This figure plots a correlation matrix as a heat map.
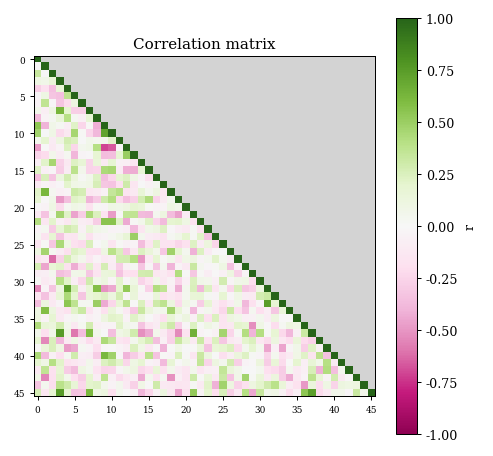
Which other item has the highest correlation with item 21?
37
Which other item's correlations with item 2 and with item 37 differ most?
14
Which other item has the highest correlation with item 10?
9
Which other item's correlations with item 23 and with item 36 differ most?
44
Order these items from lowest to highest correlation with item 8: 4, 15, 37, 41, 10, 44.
10, 15, 41, 37, 44, 4
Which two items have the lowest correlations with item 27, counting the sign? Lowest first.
2, 14
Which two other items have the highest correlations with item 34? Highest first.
1, 18
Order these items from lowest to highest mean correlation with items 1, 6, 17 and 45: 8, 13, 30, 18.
13, 30, 8, 18
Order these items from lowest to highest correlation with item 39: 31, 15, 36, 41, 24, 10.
31, 36, 15, 10, 24, 41
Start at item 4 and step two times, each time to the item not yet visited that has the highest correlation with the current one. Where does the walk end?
33
